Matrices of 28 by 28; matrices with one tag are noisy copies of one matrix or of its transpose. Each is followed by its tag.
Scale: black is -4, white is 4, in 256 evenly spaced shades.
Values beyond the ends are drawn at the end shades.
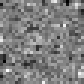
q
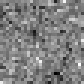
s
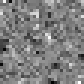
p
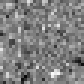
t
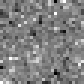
s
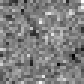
s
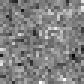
s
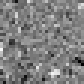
t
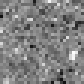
t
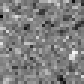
t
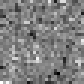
s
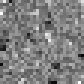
p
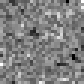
s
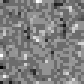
q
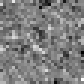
p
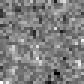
s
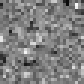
q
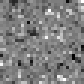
s
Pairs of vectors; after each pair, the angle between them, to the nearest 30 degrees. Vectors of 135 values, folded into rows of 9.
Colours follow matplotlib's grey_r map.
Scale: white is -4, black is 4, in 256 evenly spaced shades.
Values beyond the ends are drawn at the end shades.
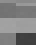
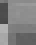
60 degrees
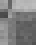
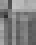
30 degrees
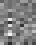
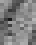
120 degrees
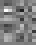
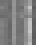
90 degrees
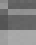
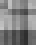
150 degrees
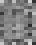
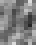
60 degrees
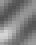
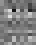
90 degrees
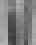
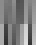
90 degrees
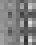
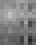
120 degrees
